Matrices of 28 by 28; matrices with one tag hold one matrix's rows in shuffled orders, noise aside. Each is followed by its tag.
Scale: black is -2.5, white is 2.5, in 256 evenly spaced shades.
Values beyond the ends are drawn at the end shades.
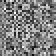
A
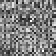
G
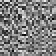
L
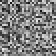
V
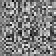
A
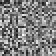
L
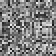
V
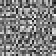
G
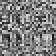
V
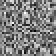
A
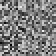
L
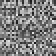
G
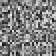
V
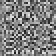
A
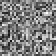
V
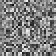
A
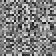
A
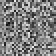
A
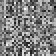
A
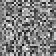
A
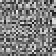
G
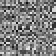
G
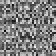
G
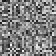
V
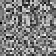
A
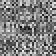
G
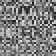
G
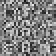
A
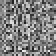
A
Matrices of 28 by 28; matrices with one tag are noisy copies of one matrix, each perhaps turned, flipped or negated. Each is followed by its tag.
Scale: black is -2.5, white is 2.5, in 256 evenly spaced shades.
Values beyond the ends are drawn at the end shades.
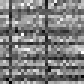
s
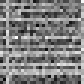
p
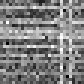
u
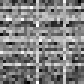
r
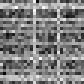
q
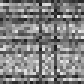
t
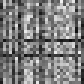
t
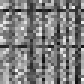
s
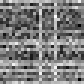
t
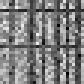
s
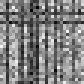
u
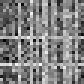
r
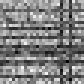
u
